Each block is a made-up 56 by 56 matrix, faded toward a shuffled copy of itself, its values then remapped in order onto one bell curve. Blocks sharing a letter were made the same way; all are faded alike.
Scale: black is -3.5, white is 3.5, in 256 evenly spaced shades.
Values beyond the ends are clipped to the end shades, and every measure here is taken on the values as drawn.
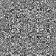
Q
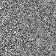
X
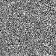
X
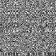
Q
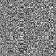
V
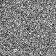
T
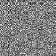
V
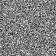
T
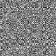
V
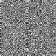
Q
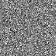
X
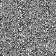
X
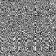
V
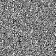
X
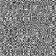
V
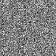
X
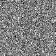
X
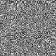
Q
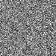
X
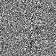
X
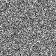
T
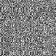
Q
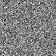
X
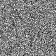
T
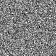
T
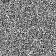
T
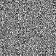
X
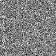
X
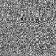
Q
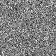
T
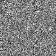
X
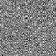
V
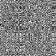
V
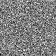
T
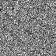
T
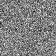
T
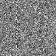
X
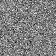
T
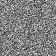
T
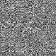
Q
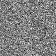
T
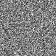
T
